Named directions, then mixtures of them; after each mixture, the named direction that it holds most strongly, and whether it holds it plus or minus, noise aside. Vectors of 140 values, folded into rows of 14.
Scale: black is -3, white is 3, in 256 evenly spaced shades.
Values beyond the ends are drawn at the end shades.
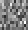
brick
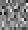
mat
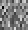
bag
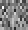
bag, minus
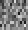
brick, minus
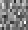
brick, plus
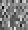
bag, plus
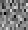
mat, plus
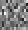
mat, minus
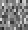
bag, plus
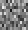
mat, minus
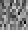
brick, minus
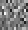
mat, minus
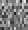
bag, plus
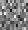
mat, minus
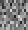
brick, minus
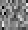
mat, plus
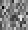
bag, plus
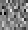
mat, plus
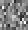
brick, plus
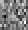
brick, plus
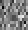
brick, minus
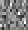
brick, plus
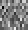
bag, plus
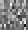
brick, plus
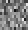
mat, plus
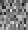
brick, minus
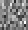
brick, plus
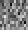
brick, minus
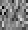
mat, plus
